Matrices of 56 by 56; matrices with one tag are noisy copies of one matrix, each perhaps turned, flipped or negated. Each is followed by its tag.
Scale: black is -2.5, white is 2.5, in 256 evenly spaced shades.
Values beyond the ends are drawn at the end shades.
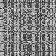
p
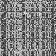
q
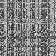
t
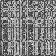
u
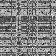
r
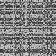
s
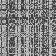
t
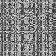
p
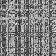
t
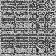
u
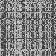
q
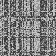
r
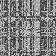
r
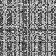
s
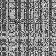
t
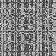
p
